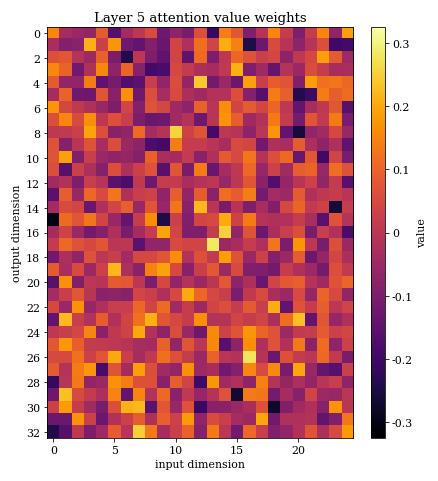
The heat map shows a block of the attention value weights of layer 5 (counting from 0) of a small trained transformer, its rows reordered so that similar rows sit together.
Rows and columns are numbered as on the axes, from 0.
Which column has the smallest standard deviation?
19
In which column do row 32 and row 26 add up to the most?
16
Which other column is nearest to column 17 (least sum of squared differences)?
2
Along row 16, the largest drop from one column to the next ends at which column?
15
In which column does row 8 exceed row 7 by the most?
10
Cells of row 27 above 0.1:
7
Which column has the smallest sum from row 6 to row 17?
24
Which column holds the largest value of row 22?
18
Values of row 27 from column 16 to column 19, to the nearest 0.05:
0.15 0.05 0.15 -0.1
